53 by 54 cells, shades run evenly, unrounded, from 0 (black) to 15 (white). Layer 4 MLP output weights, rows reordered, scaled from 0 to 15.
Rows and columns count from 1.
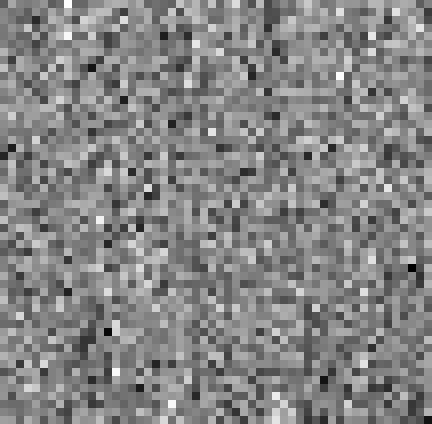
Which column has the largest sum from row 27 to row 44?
18
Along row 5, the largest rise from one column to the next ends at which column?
47
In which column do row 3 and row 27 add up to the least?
5
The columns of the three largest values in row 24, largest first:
49, 19, 37
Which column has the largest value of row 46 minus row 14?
54
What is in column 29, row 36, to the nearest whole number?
6
